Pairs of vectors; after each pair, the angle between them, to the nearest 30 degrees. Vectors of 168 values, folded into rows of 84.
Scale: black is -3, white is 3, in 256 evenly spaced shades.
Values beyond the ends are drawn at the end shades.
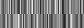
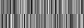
120 degrees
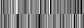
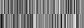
90 degrees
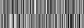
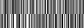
30 degrees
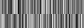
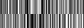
120 degrees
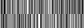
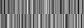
60 degrees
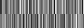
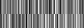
60 degrees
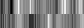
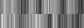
120 degrees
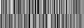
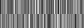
150 degrees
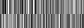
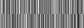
90 degrees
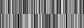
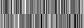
120 degrees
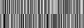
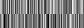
30 degrees
